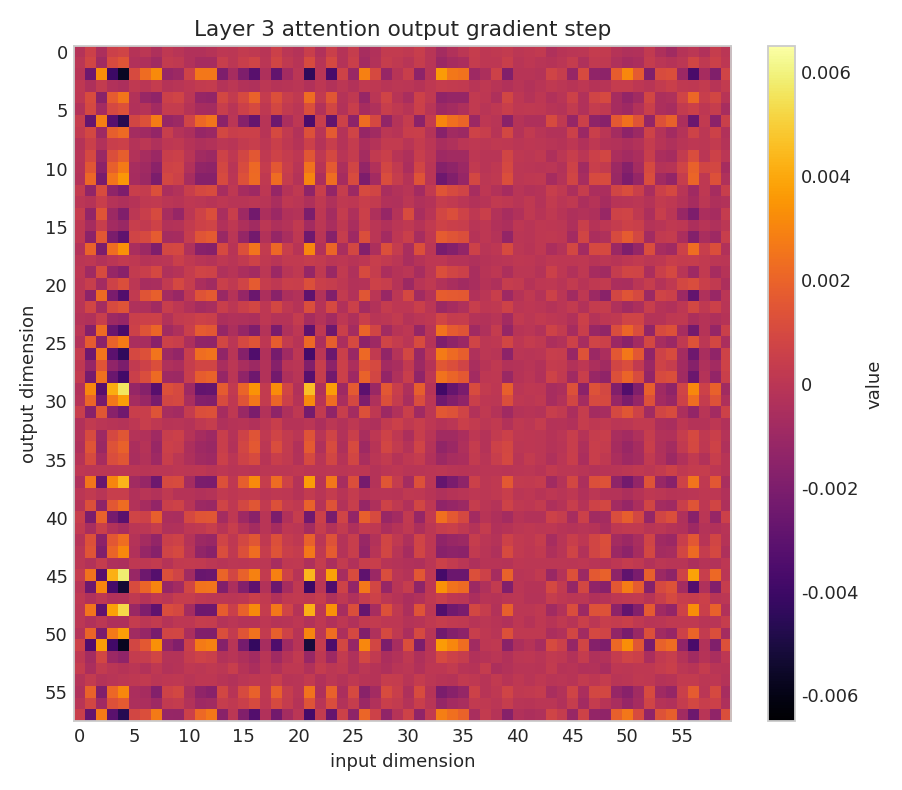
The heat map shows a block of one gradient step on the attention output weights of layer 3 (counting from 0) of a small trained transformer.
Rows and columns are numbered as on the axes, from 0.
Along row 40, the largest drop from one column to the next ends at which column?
3
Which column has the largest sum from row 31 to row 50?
4
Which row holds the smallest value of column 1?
51
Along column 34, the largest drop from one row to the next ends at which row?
29
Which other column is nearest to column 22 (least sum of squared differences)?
0
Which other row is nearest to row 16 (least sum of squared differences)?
31
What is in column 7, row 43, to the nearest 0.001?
-0.002
